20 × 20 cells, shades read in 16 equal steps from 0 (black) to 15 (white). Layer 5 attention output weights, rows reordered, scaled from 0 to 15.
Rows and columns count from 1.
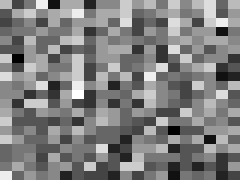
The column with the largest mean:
7
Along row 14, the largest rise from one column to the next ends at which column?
14
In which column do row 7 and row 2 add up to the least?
2
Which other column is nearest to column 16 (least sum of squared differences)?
10
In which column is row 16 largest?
1
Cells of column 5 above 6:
12
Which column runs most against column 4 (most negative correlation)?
5
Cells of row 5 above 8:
8
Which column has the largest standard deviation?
15
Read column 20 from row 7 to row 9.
3 5 2
